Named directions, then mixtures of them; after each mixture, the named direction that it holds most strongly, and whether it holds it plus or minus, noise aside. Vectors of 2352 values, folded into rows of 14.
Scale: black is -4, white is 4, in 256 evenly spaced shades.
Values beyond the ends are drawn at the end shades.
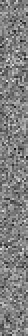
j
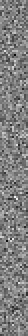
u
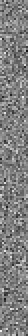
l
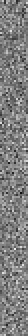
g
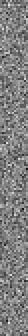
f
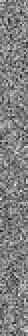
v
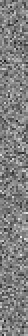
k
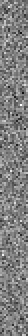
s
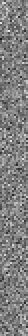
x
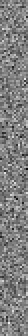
u, minus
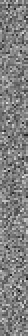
f, minus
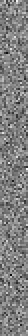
f, minus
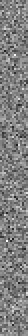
u, minus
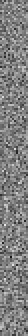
l, minus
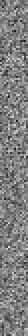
j, plus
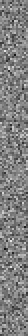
u, plus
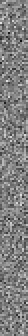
x, plus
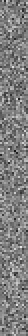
g, plus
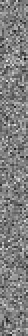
j, plus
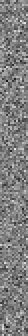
j, minus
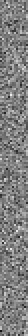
l, minus
